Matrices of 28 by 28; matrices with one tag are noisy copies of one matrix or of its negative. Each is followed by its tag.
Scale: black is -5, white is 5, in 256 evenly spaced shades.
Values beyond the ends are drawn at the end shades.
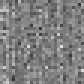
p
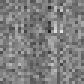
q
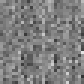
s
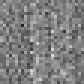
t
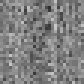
q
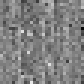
s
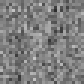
q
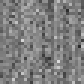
s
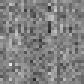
q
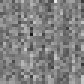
s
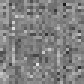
p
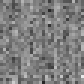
s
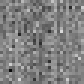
q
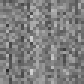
t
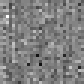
p
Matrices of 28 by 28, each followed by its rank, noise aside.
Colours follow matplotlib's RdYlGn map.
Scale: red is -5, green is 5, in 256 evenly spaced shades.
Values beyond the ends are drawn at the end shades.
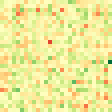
eight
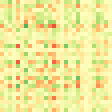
two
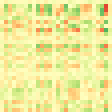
two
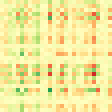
two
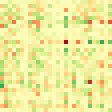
four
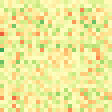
six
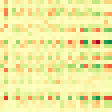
two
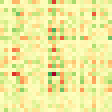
three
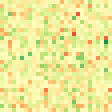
six
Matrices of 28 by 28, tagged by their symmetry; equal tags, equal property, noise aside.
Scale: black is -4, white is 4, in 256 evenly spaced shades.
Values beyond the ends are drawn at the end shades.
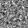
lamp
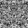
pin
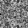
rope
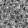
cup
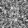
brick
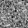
brick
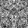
pin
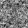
brick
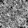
cup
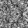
rope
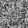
cup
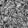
cup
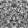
pin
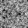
rope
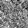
lamp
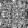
rope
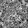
cup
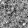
cup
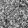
cup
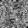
brick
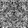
pin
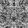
pin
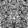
pin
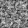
brick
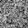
cup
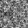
rope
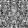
pin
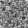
cup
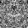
pin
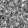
brick
